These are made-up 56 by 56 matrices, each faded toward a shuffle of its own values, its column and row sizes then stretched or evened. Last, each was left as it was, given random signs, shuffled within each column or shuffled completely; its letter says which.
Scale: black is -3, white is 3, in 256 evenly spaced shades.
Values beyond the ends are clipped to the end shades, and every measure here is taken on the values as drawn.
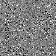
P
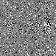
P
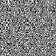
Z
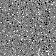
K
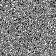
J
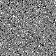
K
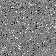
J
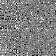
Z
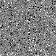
K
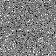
J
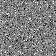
J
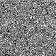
J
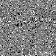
Z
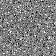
J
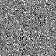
Z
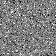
J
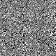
P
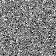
J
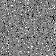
K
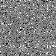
P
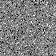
J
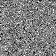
J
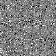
Z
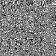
Z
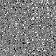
Z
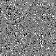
Z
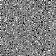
Z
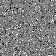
J
